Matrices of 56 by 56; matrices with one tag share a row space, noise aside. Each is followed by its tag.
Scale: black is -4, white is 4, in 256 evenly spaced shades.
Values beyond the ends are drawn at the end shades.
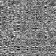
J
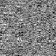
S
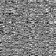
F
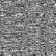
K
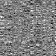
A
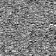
F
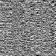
A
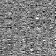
A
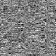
K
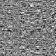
A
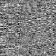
S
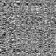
J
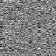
S
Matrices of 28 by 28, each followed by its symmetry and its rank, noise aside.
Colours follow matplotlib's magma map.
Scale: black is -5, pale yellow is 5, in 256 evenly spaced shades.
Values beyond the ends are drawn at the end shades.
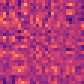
no symmetry, rank four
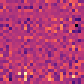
no symmetry, rank five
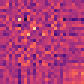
symmetric, rank four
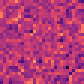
symmetric, rank six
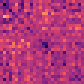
symmetric, rank four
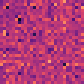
symmetric, rank five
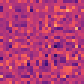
no symmetry, rank five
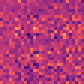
antisymmetric, rank six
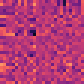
no symmetry, rank four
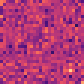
symmetric, rank four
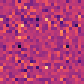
antisymmetric, rank six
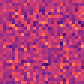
no symmetry, rank six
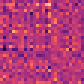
antisymmetric, rank six
